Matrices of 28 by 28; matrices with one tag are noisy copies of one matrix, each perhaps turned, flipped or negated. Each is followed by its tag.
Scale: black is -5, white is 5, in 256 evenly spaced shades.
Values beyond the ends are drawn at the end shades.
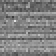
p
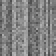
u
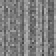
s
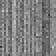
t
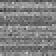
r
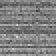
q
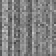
s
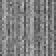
q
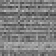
t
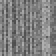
t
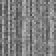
q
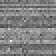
u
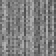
q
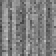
r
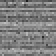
q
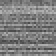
t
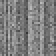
u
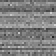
u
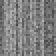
p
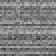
q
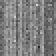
p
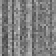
s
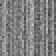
q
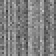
u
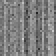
s
